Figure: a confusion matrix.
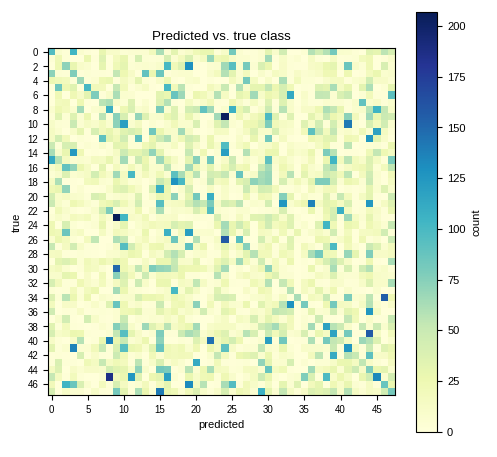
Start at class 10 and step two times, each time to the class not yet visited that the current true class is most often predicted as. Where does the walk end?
3
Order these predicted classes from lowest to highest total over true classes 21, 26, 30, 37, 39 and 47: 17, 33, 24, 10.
33, 17, 10, 24
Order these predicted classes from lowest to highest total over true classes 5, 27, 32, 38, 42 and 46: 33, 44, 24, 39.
33, 24, 44, 39
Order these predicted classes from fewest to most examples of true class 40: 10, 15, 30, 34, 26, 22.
34, 26, 10, 15, 30, 22
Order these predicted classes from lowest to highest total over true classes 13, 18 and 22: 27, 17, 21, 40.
21, 27, 40, 17
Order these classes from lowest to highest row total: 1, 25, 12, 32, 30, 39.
1, 32, 25, 12, 30, 39
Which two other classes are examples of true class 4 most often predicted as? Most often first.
27, 32
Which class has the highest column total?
44
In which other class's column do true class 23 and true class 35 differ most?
9
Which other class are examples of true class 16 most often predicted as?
2
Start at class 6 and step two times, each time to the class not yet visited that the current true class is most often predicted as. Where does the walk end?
17
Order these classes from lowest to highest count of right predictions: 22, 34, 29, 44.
29, 34, 44, 22
